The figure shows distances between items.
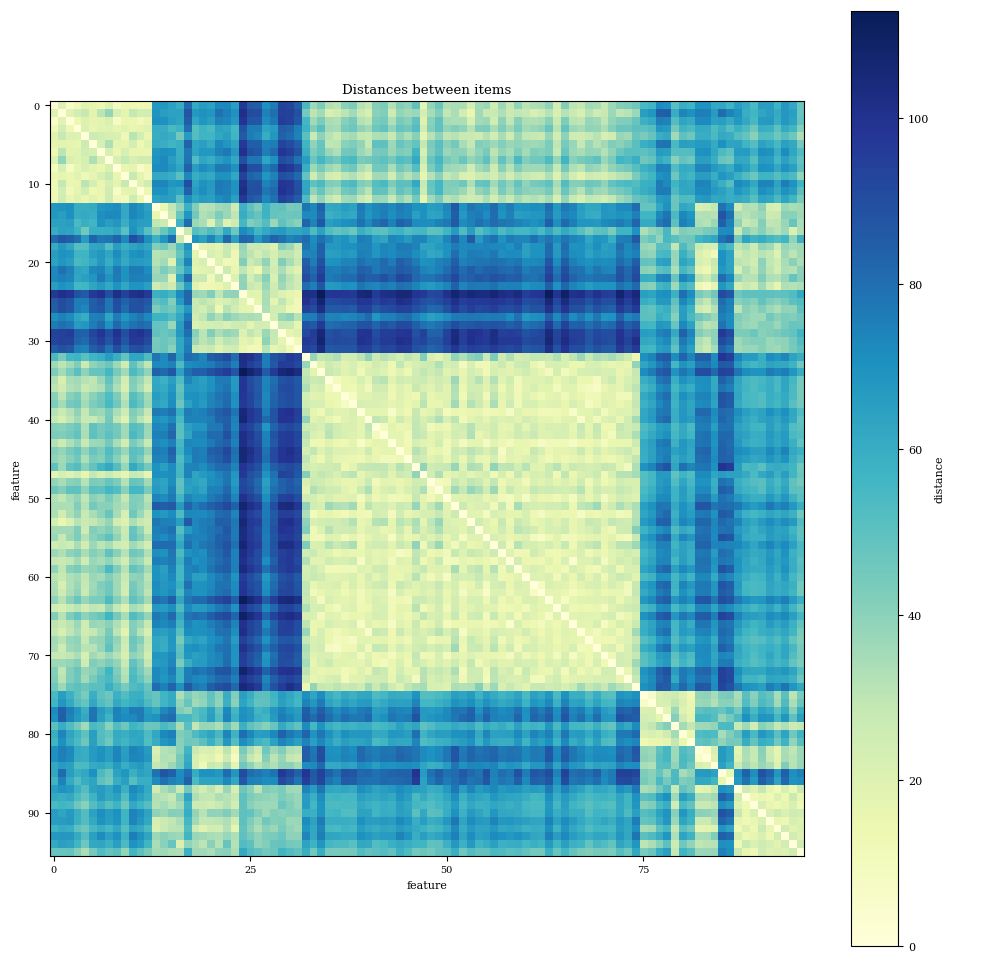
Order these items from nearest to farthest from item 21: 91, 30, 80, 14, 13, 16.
30, 91, 13, 14, 16, 80
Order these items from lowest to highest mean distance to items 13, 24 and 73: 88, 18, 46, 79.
88, 18, 79, 46
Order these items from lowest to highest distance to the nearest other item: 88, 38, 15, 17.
38, 88, 15, 17
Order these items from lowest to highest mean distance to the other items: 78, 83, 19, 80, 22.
19, 83, 80, 22, 78
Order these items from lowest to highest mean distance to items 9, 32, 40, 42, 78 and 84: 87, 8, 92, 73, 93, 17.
73, 8, 92, 87, 93, 17
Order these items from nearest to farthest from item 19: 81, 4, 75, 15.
15, 75, 81, 4
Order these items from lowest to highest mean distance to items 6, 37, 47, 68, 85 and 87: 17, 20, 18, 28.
18, 20, 17, 28
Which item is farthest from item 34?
24
